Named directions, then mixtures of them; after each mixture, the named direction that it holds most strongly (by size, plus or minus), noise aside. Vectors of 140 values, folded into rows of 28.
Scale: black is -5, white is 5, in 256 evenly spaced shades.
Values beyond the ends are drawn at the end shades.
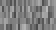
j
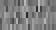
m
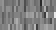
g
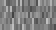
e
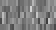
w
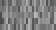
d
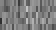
m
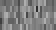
m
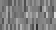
g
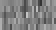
m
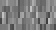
w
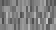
w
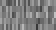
j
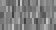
e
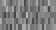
m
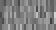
d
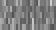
e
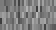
m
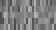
d
